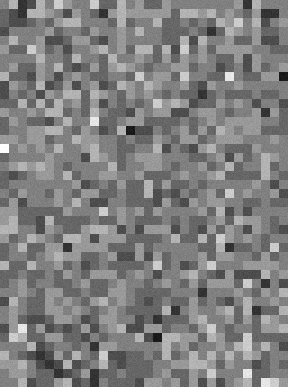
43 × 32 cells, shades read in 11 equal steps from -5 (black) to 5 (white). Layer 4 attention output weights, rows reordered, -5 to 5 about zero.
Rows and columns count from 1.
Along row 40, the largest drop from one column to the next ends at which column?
13
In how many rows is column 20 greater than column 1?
17
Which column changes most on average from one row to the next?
8
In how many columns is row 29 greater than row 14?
13
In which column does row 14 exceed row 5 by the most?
11
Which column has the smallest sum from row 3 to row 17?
22
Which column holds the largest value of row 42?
28
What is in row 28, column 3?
2
